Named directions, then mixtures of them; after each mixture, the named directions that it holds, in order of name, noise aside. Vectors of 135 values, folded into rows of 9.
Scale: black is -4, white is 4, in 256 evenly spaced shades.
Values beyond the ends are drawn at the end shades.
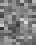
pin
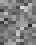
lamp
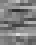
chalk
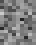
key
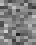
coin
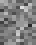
lamp.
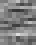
chalk.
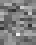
chalk, key, lamp.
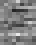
chalk.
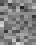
coin, lamp.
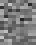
chalk, coin, key.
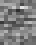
chalk, coin, lamp.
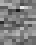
chalk, coin, lamp.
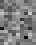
key.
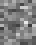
chalk, lamp, pin.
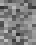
coin.
